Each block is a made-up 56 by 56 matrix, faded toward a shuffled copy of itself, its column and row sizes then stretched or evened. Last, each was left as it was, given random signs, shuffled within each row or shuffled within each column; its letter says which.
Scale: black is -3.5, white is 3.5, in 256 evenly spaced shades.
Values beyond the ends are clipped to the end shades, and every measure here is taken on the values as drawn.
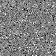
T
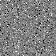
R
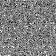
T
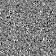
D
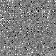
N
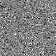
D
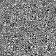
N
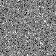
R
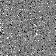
R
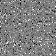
N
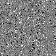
R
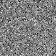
T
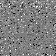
D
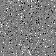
R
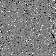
R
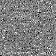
N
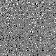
N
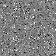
R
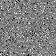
T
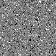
R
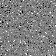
T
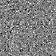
N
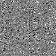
N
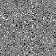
N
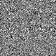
D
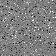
T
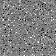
D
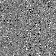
R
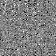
N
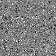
D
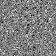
R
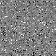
N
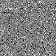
N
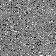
T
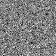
T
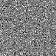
N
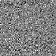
N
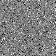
R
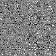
N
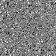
T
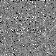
D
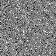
R
